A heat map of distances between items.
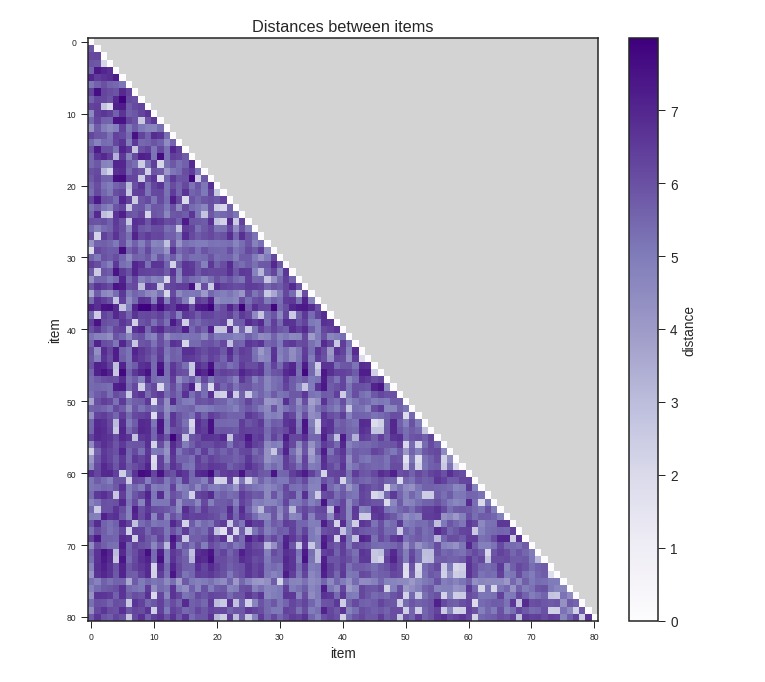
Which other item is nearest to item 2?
3
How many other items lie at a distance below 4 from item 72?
9
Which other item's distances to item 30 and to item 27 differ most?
1
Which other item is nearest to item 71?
63
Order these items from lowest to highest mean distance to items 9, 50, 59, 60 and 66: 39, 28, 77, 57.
77, 28, 57, 39
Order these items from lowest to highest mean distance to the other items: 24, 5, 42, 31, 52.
52, 42, 24, 31, 5
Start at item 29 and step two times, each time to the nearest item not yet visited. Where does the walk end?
57
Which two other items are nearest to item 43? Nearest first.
44, 66
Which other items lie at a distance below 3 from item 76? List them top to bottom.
47, 62, 64
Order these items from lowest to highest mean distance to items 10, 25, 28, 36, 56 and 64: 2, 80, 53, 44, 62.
62, 53, 80, 44, 2
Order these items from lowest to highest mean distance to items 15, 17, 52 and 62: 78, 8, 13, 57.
8, 57, 78, 13
